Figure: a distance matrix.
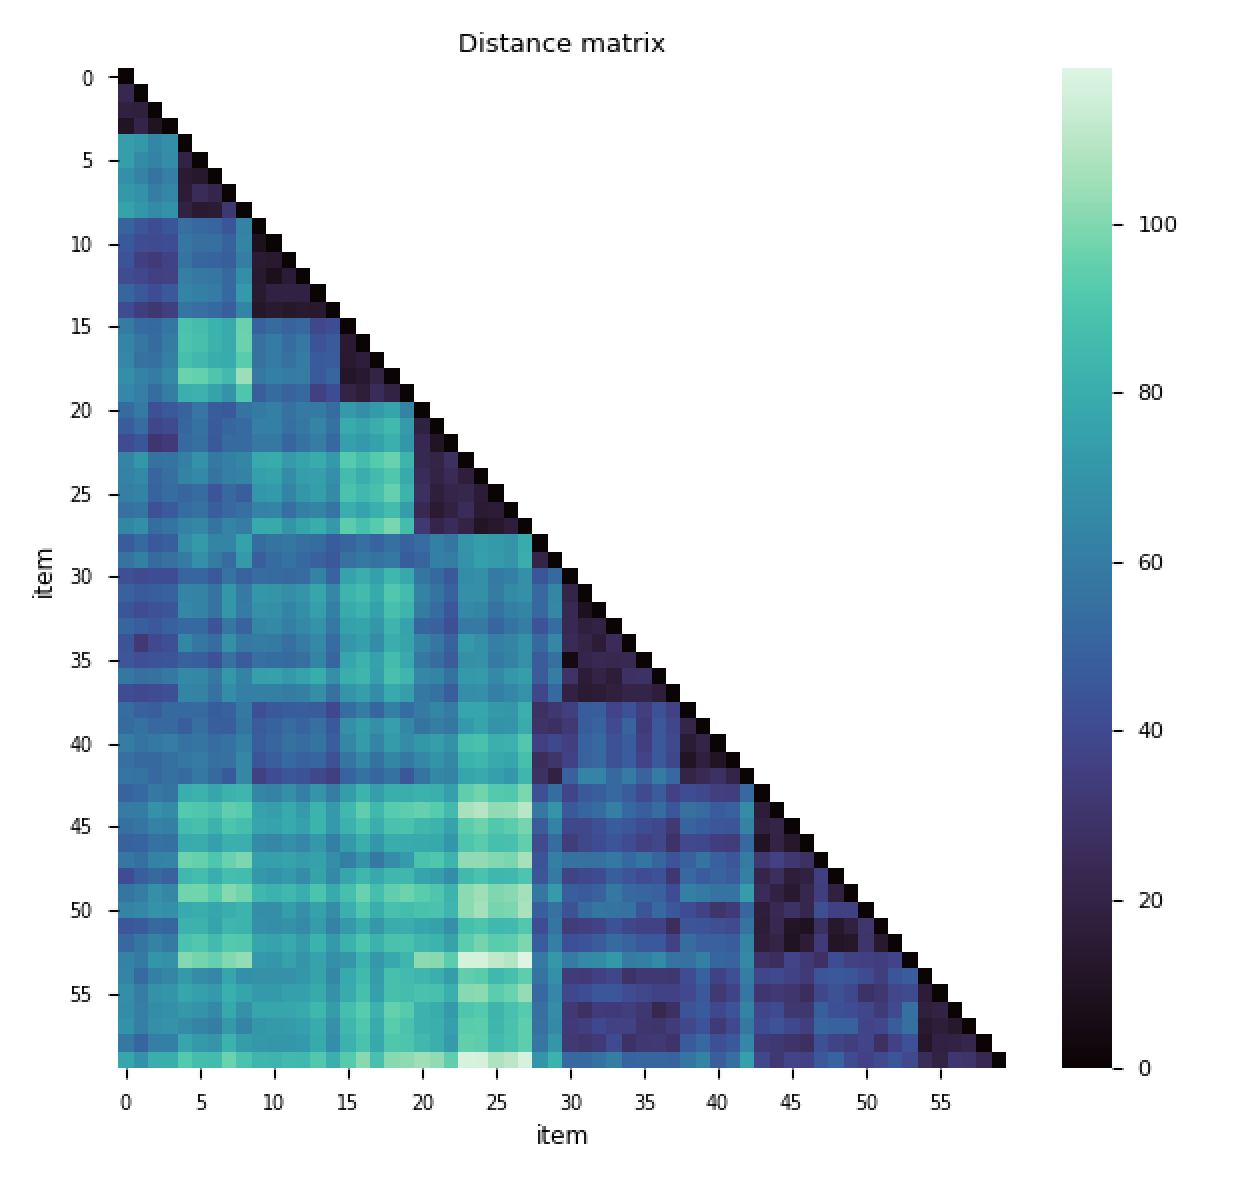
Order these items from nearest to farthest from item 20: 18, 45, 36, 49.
36, 18, 45, 49
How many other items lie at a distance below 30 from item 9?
5
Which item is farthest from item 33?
18
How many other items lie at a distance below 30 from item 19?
4
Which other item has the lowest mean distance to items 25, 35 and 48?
30
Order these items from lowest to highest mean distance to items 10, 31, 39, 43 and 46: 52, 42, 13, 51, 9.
51, 52, 42, 9, 13
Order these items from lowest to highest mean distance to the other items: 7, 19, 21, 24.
21, 7, 19, 24
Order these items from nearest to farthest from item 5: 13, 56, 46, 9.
9, 13, 56, 46
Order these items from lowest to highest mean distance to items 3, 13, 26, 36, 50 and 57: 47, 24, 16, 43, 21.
43, 21, 47, 24, 16
